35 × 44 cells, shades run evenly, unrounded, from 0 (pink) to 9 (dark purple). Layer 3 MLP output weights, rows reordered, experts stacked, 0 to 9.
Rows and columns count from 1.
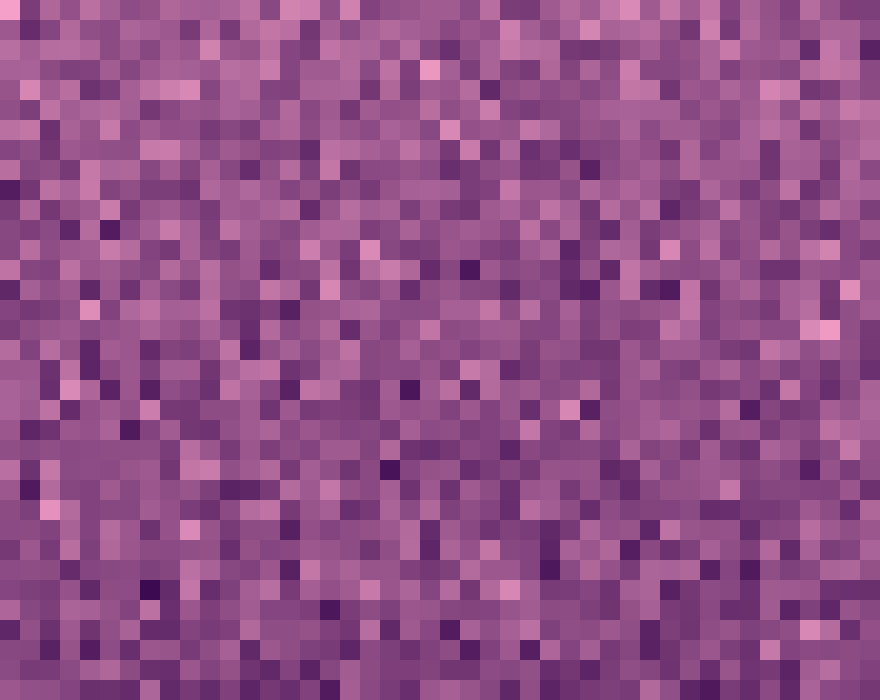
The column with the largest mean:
38
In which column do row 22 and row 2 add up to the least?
30
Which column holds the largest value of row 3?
44
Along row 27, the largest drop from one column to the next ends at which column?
34
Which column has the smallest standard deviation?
7
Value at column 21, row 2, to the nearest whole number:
4
